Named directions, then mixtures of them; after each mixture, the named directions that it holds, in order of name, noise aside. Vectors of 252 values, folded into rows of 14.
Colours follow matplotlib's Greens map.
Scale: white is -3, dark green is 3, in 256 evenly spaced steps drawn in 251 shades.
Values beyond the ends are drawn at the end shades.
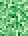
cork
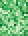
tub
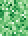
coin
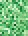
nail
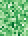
coin, cork, tub.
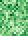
coin, nail, tub.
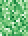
coin, nail.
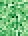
cork.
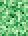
coin, cork, tub.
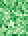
coin, tub.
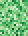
cork, nail.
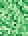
nail, tub.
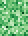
coin, cork, tub.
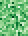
cork.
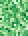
coin, cork, nail.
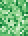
tub.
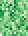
coin.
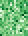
coin, tub.
